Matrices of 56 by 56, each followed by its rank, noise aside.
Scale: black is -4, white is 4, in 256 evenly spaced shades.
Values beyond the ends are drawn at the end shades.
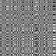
two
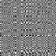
two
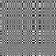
one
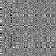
three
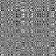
two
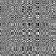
two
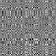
three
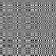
one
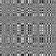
one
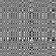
two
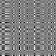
one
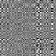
two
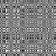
two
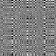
one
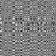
two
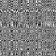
three
